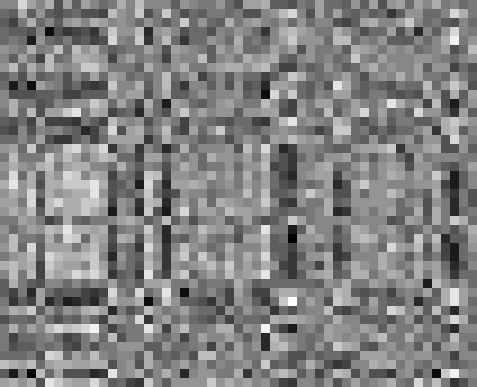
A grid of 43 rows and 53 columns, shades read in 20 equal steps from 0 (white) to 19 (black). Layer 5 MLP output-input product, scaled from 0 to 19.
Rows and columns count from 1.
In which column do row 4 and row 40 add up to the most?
8
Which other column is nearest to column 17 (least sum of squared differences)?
11
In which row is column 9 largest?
34
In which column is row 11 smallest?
31
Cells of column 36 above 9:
20
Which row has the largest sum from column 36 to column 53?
29
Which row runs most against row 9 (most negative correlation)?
26
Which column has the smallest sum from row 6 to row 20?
9
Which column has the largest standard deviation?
51
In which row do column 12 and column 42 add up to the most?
42
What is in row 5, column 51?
1
